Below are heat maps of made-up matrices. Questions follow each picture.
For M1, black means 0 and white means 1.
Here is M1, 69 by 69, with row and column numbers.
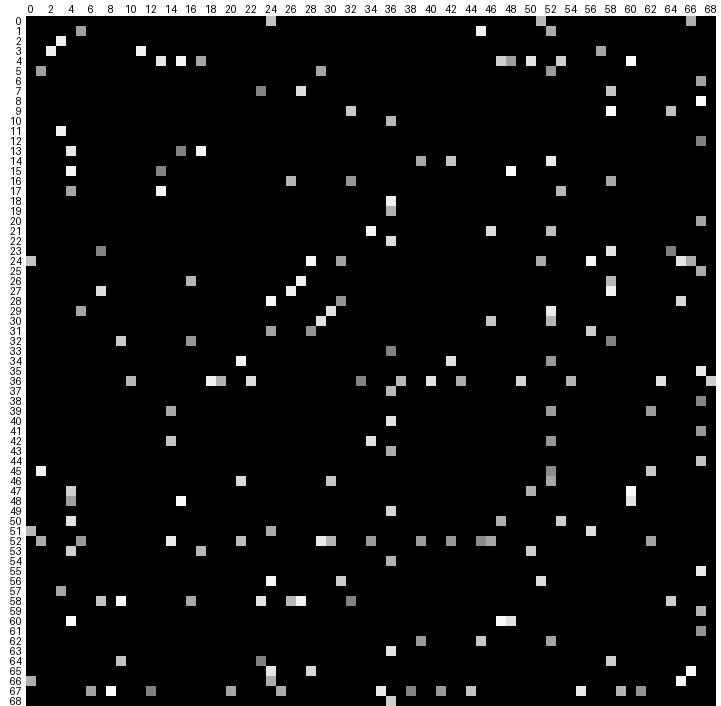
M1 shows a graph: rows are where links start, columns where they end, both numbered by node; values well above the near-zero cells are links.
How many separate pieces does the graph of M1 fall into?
7
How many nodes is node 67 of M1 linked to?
12
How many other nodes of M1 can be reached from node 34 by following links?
12
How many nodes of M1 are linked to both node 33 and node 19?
1
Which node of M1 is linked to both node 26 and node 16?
node 58
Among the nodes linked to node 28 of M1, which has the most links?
node 24
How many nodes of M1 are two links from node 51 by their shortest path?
4
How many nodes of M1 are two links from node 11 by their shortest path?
2
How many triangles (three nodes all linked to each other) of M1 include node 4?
8
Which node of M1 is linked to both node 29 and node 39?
node 52
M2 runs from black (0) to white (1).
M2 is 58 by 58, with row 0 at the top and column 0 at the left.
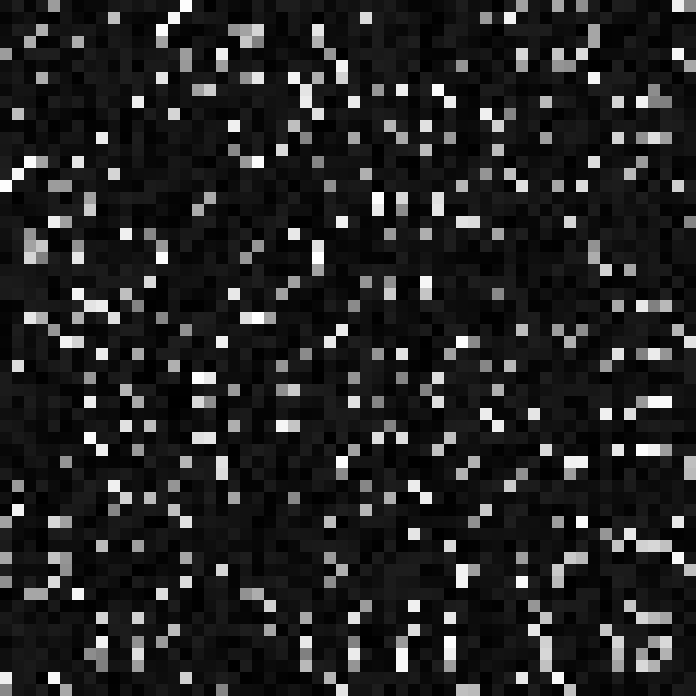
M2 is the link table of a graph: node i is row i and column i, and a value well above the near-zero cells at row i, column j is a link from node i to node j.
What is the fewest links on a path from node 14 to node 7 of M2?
6
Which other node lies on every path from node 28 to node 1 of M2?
node 6
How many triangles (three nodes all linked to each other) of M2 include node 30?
6
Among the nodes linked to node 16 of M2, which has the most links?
node 33
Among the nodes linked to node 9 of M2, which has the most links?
node 26
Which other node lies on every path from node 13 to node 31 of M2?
node 53
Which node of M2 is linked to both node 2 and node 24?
node 19
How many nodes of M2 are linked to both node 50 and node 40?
2
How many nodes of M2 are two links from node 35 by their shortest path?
3
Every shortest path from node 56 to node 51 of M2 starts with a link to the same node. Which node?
node 27
